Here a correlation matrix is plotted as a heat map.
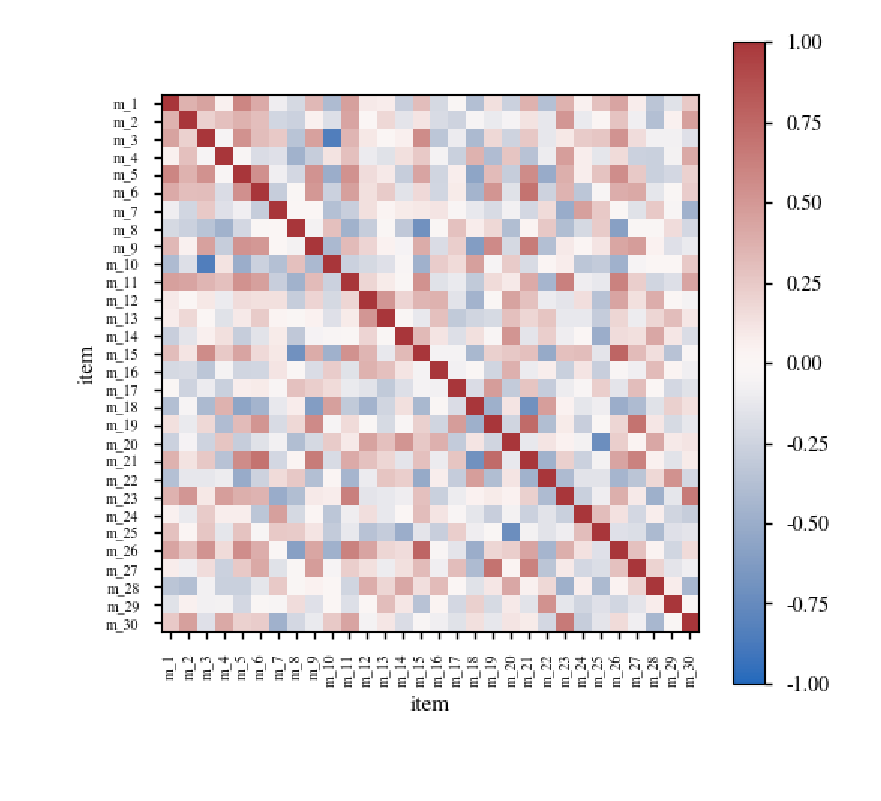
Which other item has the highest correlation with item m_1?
m_5
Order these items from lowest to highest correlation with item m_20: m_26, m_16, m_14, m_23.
m_23, m_26, m_16, m_14
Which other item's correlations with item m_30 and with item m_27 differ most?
m_19
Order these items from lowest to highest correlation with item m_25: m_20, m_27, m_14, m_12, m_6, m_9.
m_20, m_14, m_12, m_27, m_6, m_9
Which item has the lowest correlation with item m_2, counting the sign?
m_28
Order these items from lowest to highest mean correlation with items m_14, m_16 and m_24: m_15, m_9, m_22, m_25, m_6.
m_6, m_25, m_9, m_22, m_15
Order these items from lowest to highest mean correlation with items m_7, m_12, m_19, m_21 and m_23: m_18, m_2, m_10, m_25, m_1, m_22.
m_18, m_22, m_10, m_25, m_2, m_1
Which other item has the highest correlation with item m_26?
m_15
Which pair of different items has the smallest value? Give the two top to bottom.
m_3, m_10
